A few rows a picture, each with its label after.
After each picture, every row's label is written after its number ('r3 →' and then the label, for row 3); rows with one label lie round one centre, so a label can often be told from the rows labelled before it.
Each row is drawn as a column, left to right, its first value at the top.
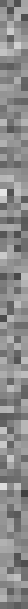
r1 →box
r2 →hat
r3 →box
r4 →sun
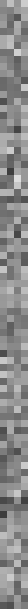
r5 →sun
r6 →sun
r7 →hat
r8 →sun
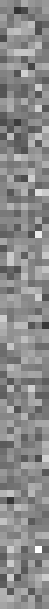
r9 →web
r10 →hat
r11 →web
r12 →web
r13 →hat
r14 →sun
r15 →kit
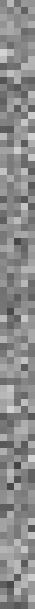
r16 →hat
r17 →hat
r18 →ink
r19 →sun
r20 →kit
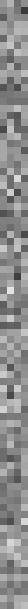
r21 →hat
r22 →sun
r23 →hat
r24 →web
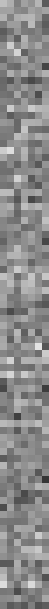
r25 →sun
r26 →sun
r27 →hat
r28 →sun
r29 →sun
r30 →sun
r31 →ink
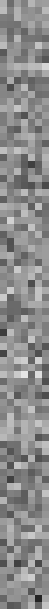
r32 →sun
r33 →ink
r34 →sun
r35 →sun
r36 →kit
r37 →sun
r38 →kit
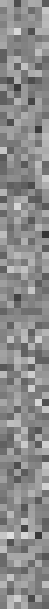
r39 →sun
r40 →kit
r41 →ink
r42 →kit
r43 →sun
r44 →hat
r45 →box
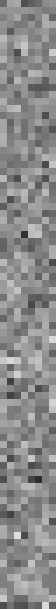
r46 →ink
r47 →sun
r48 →sun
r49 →box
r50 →ink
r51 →ink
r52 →web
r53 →hat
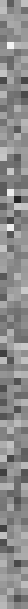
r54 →kit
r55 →box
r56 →sun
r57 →sun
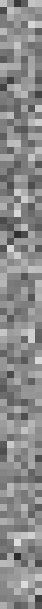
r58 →web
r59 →kit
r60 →box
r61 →box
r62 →kit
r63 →sun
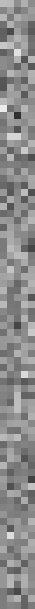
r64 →sun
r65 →kit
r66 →hat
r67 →sun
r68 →ink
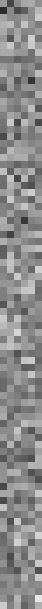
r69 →web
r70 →box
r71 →web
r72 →sun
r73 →sun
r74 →kit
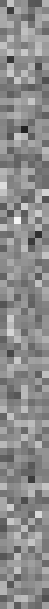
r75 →box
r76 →web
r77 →ink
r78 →hat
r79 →ink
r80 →box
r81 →sun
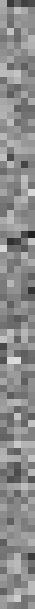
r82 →kit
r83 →ink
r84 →ink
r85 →box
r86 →box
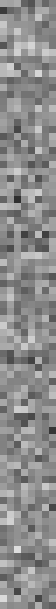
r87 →web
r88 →web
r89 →hat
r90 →box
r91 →box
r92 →sun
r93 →box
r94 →hat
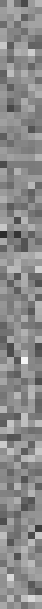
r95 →box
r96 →kit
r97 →box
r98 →ink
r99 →hat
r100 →kit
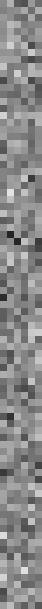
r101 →kit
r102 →box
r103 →ink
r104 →box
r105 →web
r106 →ink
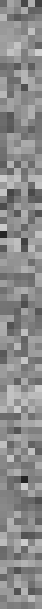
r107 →box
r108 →hat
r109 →hat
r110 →ink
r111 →hat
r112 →hat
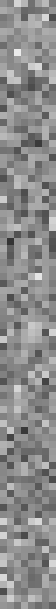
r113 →kit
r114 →ink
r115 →hat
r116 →hat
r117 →web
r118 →web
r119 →sun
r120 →ink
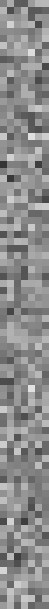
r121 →box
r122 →web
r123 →box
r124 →box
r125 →hat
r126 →sun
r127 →hat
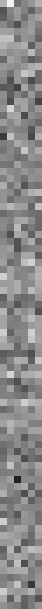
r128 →web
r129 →sun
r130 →ink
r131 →sun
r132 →web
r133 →sun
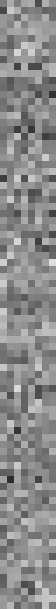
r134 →web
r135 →kit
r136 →hat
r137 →web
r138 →hat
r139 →ink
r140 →web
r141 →web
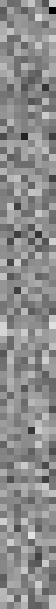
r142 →web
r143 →ink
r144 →box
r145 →web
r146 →sun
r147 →box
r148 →ink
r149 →web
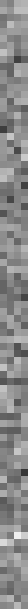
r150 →hat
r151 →hat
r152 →kit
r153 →kit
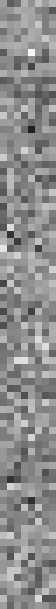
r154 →kit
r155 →box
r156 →ink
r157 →sun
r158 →hat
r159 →web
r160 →sun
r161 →sun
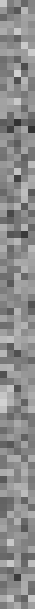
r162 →hat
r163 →hat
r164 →web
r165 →box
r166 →hat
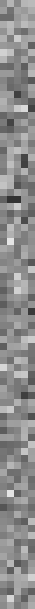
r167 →hat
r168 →hat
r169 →sun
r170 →sun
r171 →kit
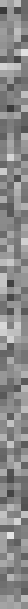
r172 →web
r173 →kit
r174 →web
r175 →hat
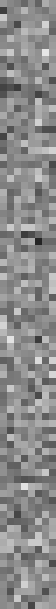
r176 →web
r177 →hat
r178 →ink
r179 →box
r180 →box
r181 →ink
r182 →hat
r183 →sun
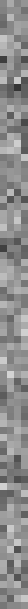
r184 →ink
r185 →sun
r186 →ink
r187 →web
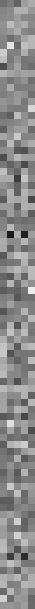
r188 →hat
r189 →box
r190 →kit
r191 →box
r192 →sun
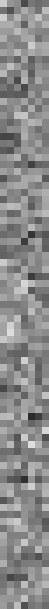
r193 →web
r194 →web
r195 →web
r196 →ink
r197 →box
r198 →box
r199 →box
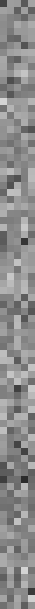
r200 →ink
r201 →sun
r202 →web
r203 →ink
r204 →hat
